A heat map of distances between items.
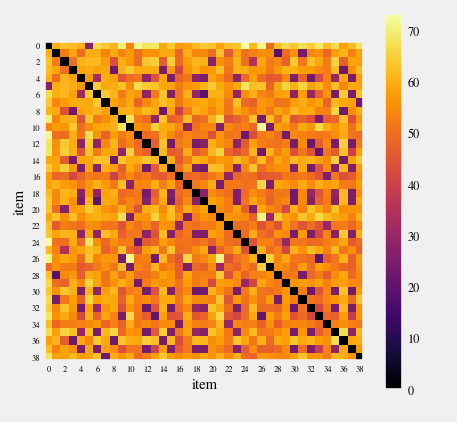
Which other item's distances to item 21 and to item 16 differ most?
34
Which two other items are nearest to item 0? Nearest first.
5, 27
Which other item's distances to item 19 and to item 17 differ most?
6
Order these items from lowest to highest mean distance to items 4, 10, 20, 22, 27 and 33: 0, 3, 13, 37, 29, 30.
37, 30, 13, 29, 3, 0
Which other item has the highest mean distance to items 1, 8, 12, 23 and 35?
0
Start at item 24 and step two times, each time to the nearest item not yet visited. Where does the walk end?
29
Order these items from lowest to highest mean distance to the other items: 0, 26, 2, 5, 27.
27, 26, 2, 5, 0
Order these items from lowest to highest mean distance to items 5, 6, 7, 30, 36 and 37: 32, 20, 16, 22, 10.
32, 16, 22, 10, 20
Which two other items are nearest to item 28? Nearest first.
1, 31
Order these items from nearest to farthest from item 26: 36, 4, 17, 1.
4, 1, 36, 17
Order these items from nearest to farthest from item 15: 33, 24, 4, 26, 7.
4, 33, 26, 24, 7
